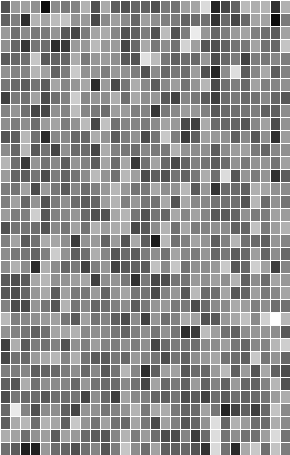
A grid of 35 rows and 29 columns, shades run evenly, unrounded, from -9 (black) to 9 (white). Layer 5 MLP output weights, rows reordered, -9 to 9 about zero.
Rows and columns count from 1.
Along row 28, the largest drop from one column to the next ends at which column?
27
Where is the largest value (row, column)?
25, 28
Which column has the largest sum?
26
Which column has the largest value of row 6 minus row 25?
8
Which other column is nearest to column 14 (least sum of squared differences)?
2
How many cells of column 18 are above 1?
9
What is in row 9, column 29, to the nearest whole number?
1
